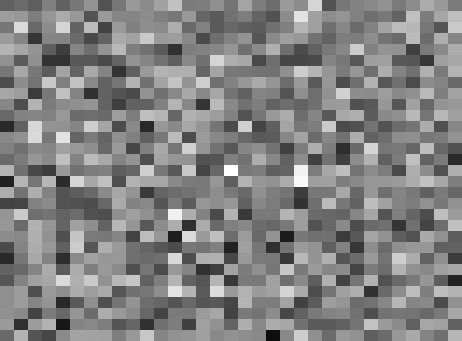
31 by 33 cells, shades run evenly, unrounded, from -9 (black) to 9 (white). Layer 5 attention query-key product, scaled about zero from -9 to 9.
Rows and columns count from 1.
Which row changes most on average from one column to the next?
16
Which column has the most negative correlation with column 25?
27
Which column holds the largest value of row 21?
33
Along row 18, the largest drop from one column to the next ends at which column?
11
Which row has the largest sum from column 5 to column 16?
26
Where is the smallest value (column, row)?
20, 31
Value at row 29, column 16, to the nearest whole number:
3
